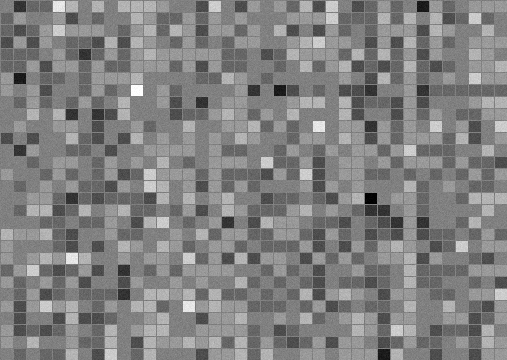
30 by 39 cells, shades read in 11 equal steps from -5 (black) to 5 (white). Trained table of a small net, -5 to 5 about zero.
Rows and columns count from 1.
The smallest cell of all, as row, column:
17, 29
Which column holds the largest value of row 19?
13
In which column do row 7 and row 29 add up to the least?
2
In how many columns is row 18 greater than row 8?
22
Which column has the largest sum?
32
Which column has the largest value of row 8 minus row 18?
11
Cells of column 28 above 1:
4
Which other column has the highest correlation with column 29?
12
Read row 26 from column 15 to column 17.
4 1 2
